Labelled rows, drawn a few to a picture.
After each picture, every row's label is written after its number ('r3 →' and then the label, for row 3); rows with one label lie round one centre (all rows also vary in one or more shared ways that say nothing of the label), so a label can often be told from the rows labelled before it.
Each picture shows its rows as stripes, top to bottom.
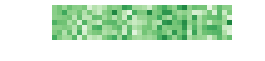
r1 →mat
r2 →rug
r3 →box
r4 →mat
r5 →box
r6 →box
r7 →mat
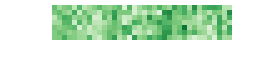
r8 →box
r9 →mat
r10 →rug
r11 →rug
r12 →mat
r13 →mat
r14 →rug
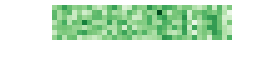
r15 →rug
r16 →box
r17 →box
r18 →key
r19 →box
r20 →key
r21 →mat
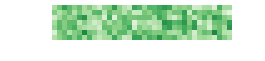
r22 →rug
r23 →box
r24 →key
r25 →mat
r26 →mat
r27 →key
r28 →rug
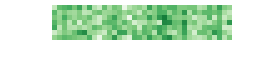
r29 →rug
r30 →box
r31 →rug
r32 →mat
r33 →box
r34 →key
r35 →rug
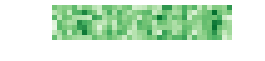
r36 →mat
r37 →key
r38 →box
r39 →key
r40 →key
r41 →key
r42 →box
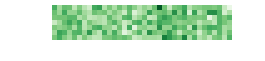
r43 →box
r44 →box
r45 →mat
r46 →rug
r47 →box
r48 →rug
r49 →mat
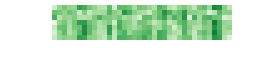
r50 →key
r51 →mat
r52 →box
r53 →key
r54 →key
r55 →key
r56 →key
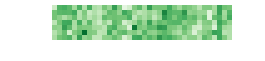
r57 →rug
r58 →mat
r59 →mat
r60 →rug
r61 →rug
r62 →key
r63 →rug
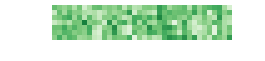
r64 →box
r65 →mat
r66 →rug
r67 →key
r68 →rug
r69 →rug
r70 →mat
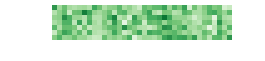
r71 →box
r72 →key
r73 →rug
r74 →rug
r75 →mat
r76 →rug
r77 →mat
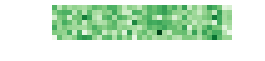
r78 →box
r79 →rug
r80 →key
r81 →rug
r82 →box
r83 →box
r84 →key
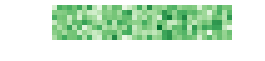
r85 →rug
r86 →mat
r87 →mat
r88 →key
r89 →box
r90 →mat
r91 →rug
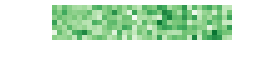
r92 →box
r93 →rug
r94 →mat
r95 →box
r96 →mat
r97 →key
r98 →box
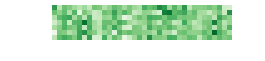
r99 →box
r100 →mat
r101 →rug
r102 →key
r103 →rug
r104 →key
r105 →rug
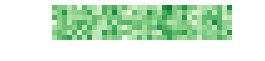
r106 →mat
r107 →rug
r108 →box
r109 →key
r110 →rug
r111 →mat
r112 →rug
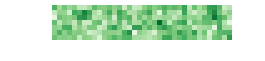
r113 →box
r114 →key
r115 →key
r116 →box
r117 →rug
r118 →mat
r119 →mat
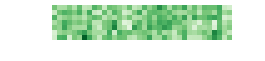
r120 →box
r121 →rug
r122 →box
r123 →rug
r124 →rug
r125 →key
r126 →key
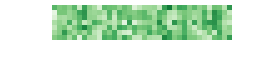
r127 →mat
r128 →key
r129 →key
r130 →box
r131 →key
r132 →rug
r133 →mat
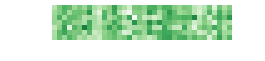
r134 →rug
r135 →rug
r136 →mat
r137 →rug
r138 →key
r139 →rug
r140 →mat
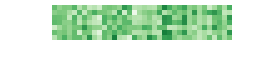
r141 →mat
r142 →box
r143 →mat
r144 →mat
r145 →key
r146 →mat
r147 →rug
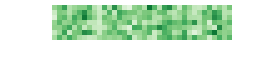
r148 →rug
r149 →key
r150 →key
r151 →mat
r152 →rug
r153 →key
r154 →mat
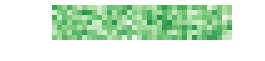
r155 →mat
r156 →key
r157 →box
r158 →rug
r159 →mat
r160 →key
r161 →box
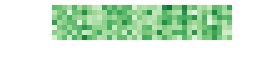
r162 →mat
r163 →key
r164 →mat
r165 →mat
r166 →key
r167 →box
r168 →key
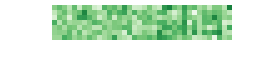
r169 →mat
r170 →key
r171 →key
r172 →box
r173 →mat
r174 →box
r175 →rug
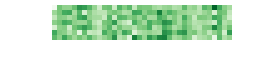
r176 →key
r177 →rug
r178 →key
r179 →rug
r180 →key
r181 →mat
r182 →rug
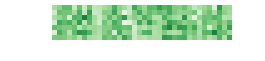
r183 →rug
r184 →rug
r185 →key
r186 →rug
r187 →mat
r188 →key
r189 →mat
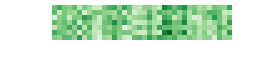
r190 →mat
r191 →box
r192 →key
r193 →mat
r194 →rug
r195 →mat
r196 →rug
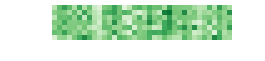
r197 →rug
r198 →mat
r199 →rug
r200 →rug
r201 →mat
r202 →rug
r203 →key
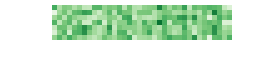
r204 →box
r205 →key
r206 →mat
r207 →box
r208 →key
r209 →key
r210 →mat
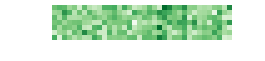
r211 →mat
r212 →rug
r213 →box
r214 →mat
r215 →box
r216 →key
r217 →box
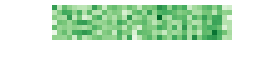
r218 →box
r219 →rug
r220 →box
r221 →key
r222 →box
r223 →key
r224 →box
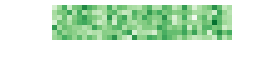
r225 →key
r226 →rug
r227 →key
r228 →key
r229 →box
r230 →mat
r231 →rug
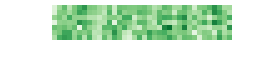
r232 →key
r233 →key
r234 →mat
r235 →key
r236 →mat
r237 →rug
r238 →rug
